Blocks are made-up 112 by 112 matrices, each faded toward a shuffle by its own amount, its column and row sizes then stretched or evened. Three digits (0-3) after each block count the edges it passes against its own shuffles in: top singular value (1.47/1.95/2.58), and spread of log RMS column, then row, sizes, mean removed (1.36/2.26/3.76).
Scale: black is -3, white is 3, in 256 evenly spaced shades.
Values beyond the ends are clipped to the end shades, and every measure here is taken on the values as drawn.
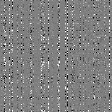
2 3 2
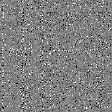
1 2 1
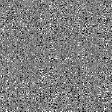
0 2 2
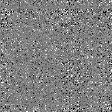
0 2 2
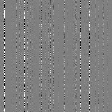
3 3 0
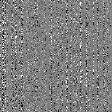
0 3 1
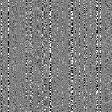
3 3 0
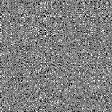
2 1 1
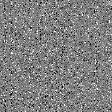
0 2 0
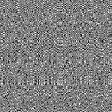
3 1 1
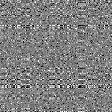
3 0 2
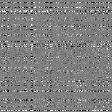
3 2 3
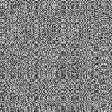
3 1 1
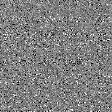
0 1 2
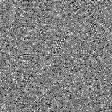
2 0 0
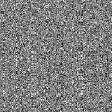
2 2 0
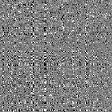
3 2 2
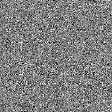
1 1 2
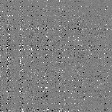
1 2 2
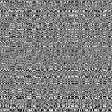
3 0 3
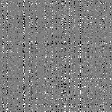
2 3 2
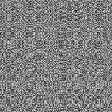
3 1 1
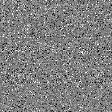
1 1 1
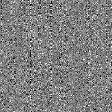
2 2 0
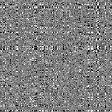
3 2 2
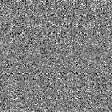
2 0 2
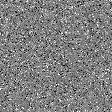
1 0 0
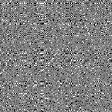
3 1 2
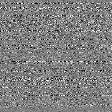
1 0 3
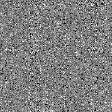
1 2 1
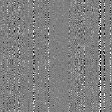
3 3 0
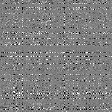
2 2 3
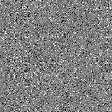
2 1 0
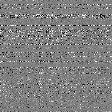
2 1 3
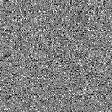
2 0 1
